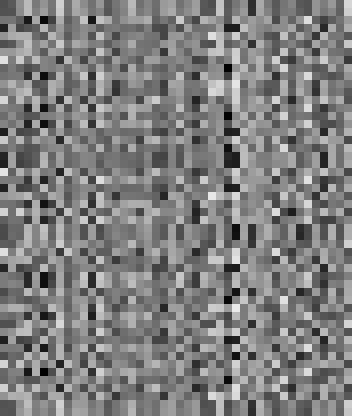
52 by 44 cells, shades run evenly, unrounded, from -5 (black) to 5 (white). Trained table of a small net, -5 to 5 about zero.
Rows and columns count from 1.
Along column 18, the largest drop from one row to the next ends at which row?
27
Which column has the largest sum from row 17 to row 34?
31
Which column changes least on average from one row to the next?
10
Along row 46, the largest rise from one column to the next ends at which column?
9
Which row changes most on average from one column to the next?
13
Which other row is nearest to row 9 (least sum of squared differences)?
48
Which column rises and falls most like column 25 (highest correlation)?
28
